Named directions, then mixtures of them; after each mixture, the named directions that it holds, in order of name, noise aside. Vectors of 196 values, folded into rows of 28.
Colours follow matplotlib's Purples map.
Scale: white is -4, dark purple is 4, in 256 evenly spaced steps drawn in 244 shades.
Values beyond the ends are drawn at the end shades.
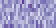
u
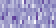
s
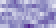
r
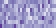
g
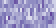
g, r.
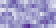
r.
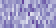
u.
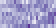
r, s.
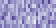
g, s, u.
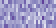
g, s, u.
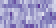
g, r, u.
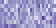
g, u.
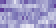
r.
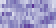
r.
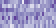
r, s, u.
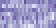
r, s.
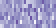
g, s, u.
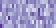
g, u.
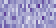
g, s, u.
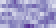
r.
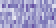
g, r, s.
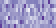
g.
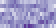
r.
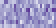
g.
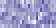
r, s.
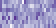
r, s, u.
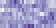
r.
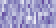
g, r, s.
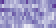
r.
